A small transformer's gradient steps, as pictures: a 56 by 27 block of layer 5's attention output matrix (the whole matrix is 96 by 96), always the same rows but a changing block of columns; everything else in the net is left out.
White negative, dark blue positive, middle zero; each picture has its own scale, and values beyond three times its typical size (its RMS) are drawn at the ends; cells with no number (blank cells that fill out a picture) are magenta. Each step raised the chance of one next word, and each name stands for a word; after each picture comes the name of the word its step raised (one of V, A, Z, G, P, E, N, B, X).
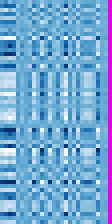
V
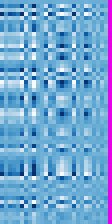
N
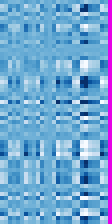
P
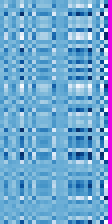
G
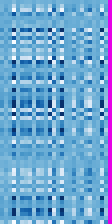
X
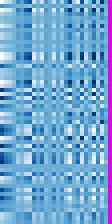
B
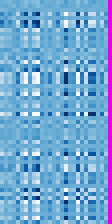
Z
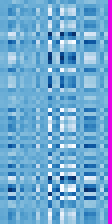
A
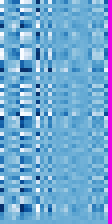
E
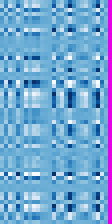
N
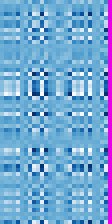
Z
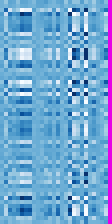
X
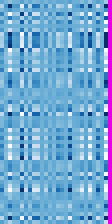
G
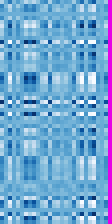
P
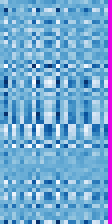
V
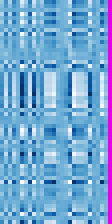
V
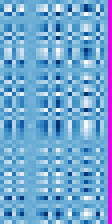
X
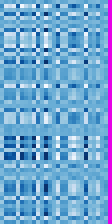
G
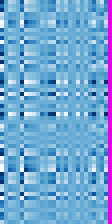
Z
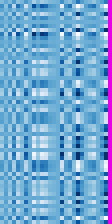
G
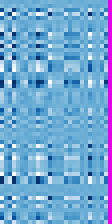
N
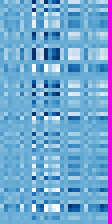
E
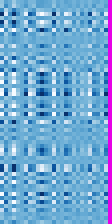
Z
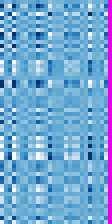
G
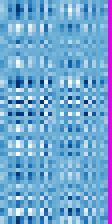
P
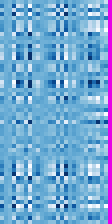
N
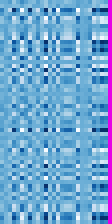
A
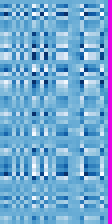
N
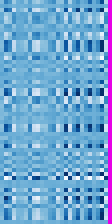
A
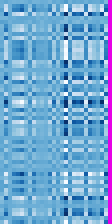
X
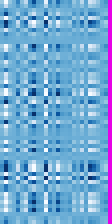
Z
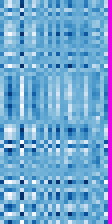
V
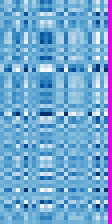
E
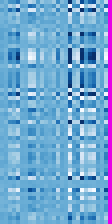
B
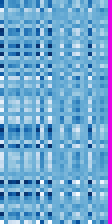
V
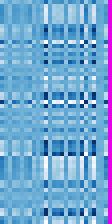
P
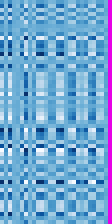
V
